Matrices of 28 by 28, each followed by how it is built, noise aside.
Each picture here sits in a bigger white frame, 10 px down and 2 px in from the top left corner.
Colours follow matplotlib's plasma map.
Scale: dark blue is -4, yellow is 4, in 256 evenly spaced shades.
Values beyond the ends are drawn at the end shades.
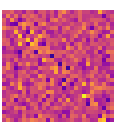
banded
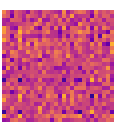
low rank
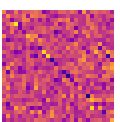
diagonal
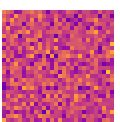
noise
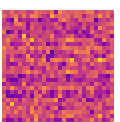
blocks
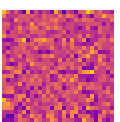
low rank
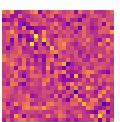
banded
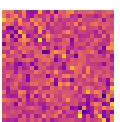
block diagonal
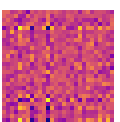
low rank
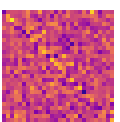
diagonal
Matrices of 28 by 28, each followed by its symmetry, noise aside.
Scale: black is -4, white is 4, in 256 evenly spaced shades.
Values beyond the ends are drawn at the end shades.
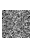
mirrored top to bottom.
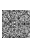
mirrored top to bottom.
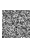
symmetric across the other diagonal.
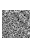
symmetric across the other diagonal.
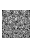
mirrored left to right.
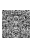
mirrored left to right.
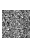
mirrored top to bottom.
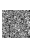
no symmetry.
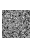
symmetric.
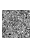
symmetric.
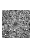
symmetric across the other diagonal.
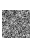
symmetric.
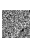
symmetric.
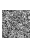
no symmetry.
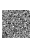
symmetric across the other diagonal.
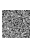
symmetric across the other diagonal.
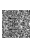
mirrored top to bottom.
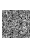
mirrored top to bottom.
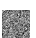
symmetric.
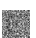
mirrored top to bottom.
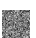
no symmetry.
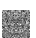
mirrored left to right.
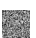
no symmetry.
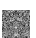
mirrored left to right.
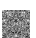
mirrored left to right.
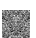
mirrored left to right.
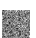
no symmetry.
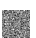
mirrored top to bottom.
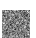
symmetric across the other diagonal.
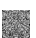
mirrored left to right.
